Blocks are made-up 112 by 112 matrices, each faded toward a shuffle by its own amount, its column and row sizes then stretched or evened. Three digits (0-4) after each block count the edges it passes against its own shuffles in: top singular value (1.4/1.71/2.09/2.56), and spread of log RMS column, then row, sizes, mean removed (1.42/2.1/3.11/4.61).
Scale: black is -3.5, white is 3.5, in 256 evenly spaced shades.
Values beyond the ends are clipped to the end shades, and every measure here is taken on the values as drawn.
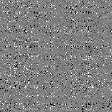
3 2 2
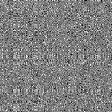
4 1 1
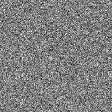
2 1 0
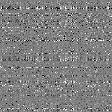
4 1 3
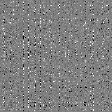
1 3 2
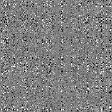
2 3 2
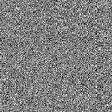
3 1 0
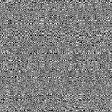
4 0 3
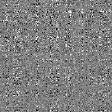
0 3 3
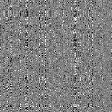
4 3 1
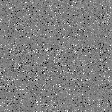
0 1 2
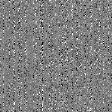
0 3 0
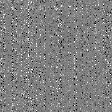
1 3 0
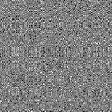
4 1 1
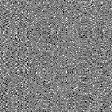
4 2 0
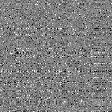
4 0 2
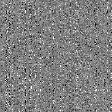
2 3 0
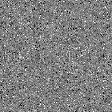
2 1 0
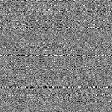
4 0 3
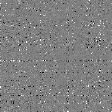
2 2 2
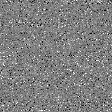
1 0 2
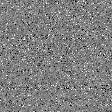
0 0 2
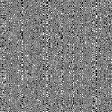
4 3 0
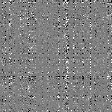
3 3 2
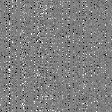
3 3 1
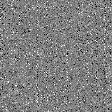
2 2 0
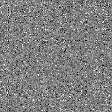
2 1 1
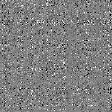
0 3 2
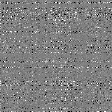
1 2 3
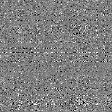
2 2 3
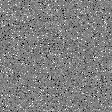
1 0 0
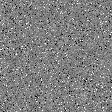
0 0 0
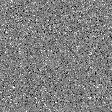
0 0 1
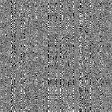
4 3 1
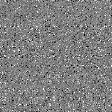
2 1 2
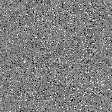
0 1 0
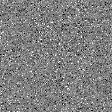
2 1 1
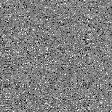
2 0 1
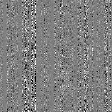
2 4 1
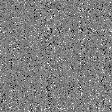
1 2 1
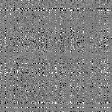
3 3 3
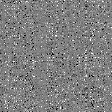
2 2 2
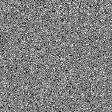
0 0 1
